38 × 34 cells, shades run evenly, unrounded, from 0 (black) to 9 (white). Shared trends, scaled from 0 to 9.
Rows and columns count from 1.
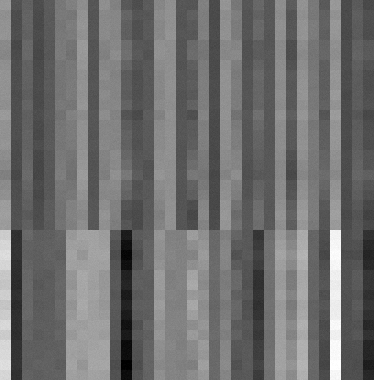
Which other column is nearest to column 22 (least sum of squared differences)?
6
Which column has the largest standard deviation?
31
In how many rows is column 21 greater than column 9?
23
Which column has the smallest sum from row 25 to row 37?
12
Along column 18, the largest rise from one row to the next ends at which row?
24
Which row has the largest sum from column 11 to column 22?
18
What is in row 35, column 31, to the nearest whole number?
9
